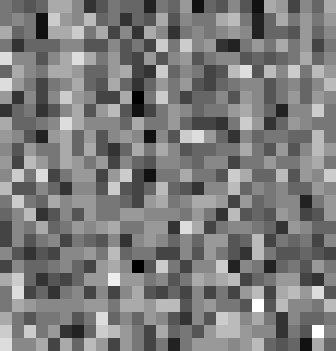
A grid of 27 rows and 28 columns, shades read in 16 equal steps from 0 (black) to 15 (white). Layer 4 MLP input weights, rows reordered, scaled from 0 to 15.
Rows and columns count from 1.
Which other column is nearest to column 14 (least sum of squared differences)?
28
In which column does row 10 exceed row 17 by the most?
21
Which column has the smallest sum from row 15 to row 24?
23
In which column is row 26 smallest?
7
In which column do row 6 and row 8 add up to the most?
14
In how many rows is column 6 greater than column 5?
17
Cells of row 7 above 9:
4
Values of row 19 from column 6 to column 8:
4 7 6
